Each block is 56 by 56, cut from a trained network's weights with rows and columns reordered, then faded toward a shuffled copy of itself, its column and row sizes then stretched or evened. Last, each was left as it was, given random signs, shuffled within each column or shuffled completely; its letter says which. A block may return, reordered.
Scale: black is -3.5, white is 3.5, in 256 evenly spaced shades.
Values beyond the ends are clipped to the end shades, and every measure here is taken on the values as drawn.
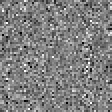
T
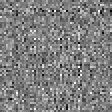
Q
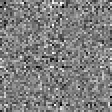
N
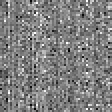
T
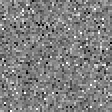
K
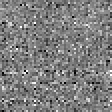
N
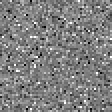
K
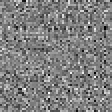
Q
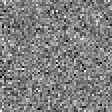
T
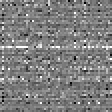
Q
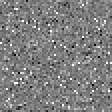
K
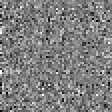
N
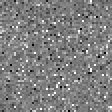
K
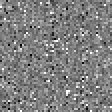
T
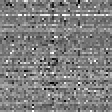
Q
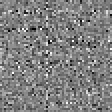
N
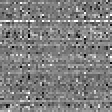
Q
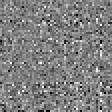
N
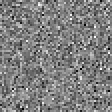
T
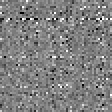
N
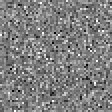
K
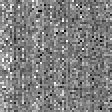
T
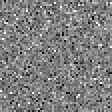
K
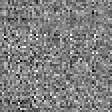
Q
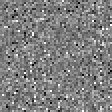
T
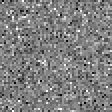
K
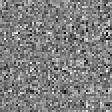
N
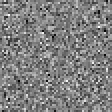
T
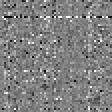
N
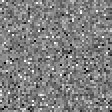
K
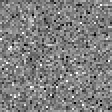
K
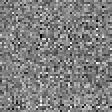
Q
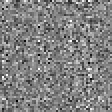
N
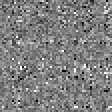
N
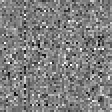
N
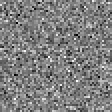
K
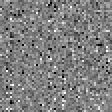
T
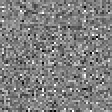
N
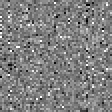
T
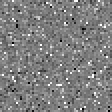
K
